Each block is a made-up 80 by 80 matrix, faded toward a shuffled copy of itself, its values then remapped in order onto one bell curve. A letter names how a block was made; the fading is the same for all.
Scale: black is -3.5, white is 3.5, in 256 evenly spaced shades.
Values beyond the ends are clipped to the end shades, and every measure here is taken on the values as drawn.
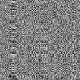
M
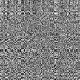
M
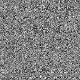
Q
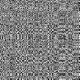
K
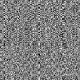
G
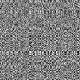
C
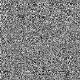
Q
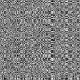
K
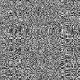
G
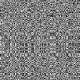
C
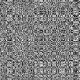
C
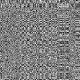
C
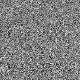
Q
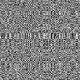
K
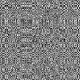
K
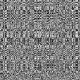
K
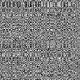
C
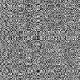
M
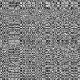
K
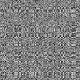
C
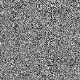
Q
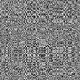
C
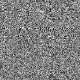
Q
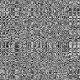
C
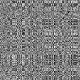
K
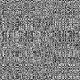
M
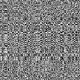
M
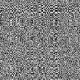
M
